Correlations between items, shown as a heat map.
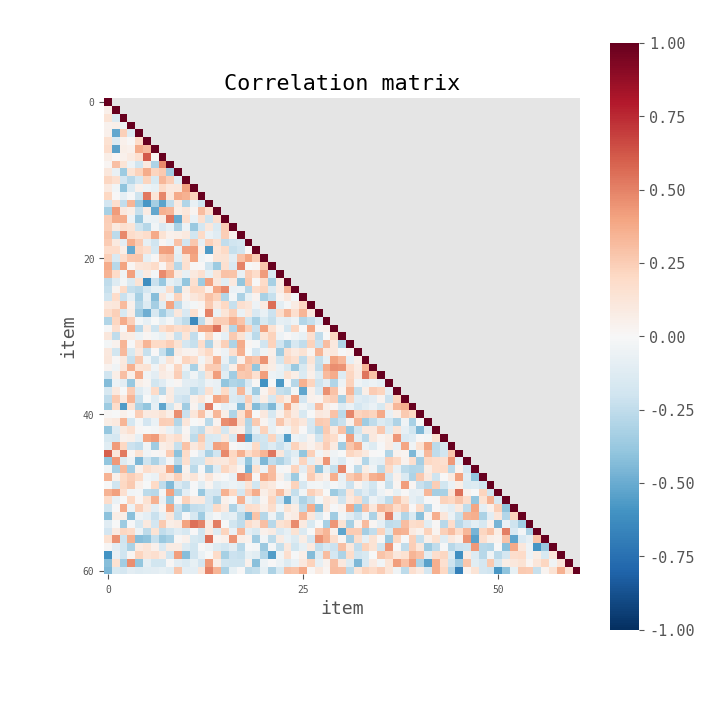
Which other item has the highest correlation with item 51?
55
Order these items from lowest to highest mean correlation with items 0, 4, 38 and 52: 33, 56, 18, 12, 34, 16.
56, 16, 12, 34, 33, 18
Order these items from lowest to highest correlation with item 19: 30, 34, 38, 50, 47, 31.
34, 30, 38, 31, 47, 50
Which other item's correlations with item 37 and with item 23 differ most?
43
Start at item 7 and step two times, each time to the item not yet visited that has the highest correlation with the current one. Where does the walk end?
12
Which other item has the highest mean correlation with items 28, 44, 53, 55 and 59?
46
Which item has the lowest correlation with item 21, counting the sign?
58
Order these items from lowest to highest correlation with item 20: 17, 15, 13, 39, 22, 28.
39, 28, 13, 15, 17, 22
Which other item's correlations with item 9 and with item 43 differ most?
18
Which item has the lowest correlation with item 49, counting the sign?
8
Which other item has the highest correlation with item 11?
54
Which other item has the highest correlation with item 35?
33
